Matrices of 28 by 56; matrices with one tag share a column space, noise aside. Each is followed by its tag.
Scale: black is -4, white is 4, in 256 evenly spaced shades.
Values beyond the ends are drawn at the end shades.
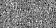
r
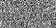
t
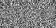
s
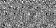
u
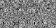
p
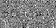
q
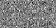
t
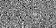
q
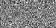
s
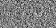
u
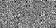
q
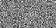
q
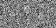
u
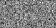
t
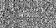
r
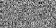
t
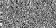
s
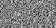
q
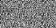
u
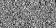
s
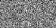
t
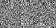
s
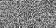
q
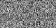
t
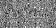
r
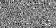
s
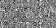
r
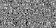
p
